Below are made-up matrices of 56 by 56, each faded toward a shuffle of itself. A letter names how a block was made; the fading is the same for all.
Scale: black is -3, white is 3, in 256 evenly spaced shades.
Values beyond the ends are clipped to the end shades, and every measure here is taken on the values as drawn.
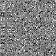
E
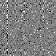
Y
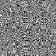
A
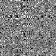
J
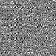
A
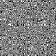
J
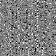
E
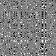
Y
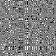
Y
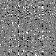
E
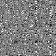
E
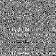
J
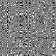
Y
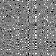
Y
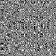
A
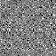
A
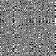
Y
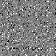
E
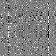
Y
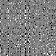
Y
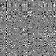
Y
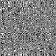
A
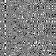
Y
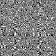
A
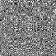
J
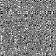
A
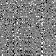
E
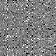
E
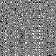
Y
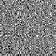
A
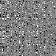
E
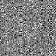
A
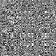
J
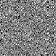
J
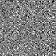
J
